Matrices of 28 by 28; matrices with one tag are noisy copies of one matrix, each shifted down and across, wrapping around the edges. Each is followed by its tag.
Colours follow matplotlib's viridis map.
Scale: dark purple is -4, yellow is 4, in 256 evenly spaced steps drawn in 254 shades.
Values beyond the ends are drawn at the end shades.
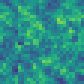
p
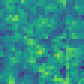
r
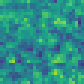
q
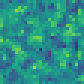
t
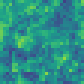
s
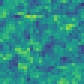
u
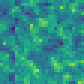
p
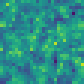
t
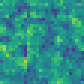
r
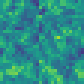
p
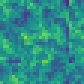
p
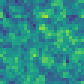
q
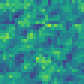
u
